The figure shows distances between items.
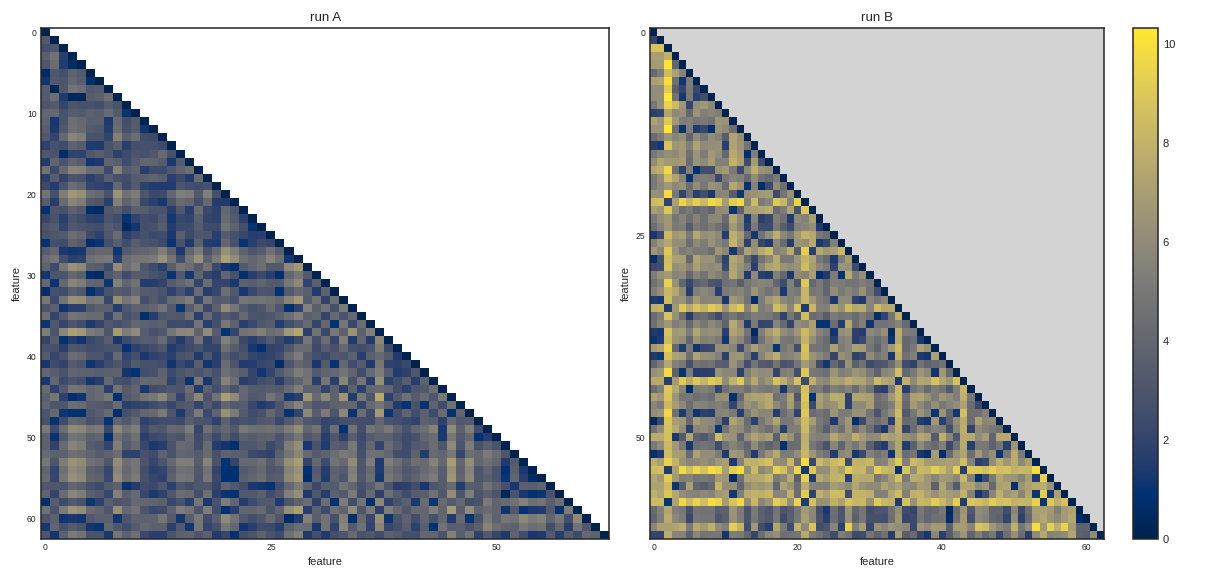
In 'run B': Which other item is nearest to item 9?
49
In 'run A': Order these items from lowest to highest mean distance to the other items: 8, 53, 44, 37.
44, 8, 53, 37
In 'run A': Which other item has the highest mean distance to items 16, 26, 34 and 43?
37
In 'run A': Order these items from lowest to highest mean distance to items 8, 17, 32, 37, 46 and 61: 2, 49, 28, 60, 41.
41, 2, 60, 49, 28
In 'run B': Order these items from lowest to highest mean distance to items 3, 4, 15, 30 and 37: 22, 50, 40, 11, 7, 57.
7, 50, 40, 22, 11, 57
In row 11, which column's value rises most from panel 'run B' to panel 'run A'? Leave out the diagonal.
45
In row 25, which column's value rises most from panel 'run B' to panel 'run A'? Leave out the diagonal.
28
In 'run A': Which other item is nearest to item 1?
7
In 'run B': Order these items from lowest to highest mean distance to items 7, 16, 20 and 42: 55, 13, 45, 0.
13, 45, 55, 0
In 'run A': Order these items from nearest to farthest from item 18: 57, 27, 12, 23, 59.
23, 27, 12, 57, 59
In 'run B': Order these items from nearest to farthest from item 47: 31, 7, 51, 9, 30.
7, 31, 51, 30, 9
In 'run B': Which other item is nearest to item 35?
31
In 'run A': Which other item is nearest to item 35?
11
